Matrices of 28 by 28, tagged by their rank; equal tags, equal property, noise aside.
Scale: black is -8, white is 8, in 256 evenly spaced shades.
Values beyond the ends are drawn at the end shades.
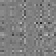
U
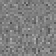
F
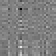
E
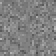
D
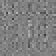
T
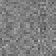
F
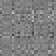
U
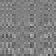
E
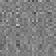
T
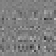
U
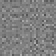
D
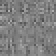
T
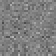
D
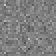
D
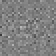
D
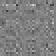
U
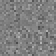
F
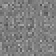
F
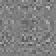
U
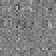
D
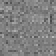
D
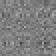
T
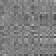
E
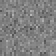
F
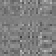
U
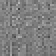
T
